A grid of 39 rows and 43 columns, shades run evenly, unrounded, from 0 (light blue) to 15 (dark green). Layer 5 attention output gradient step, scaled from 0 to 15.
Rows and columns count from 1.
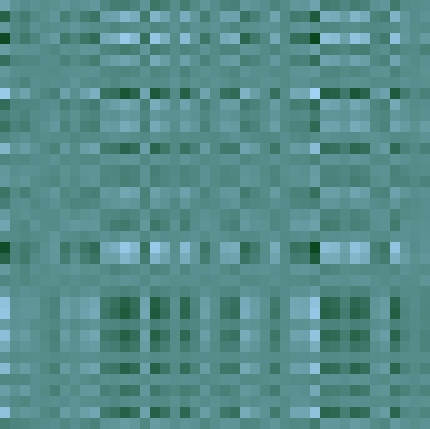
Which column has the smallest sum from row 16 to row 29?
1
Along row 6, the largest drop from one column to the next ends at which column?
33
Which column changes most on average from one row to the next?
32
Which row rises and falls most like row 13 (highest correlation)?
19
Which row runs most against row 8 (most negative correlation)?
13
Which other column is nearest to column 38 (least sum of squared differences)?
2
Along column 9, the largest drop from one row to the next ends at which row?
5
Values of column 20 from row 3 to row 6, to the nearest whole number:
7 6 8 7
